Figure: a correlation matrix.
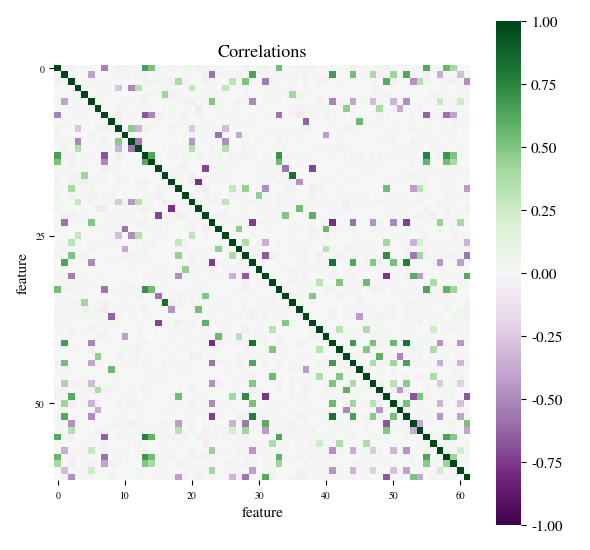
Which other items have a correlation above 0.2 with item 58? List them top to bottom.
0, 13, 14, 33, 55, 59
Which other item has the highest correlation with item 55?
13
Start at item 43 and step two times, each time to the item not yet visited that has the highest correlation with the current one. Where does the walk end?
6
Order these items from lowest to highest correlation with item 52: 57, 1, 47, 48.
57, 48, 47, 1
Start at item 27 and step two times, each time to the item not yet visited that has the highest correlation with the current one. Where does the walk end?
40
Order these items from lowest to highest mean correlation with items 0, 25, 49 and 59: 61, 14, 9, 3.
61, 9, 3, 14
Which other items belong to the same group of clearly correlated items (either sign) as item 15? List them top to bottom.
22, 34, 38
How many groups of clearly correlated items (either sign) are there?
12
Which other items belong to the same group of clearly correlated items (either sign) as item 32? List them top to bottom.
39, 42, 46, 56
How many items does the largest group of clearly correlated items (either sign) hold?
11
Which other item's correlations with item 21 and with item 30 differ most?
17
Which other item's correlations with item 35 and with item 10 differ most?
16
